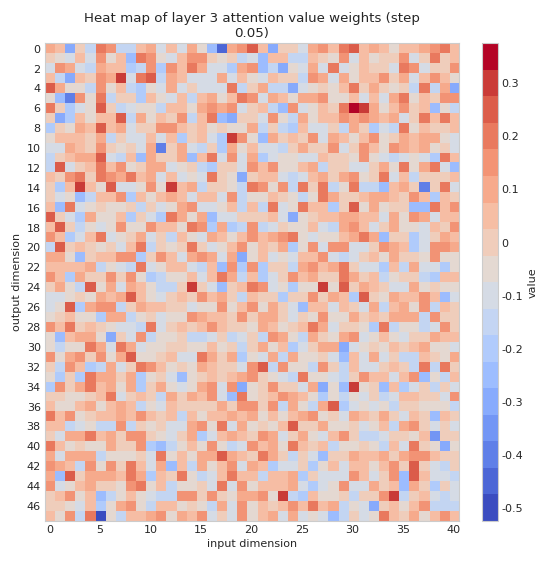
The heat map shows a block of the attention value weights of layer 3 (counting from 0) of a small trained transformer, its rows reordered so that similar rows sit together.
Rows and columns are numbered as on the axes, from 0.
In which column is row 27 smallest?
5
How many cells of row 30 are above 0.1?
2
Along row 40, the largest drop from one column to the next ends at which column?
10
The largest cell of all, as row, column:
6, 30
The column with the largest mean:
20
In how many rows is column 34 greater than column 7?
20
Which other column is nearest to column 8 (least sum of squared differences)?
4
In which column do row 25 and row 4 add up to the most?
37
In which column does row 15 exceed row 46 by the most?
32
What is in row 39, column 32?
-0.15
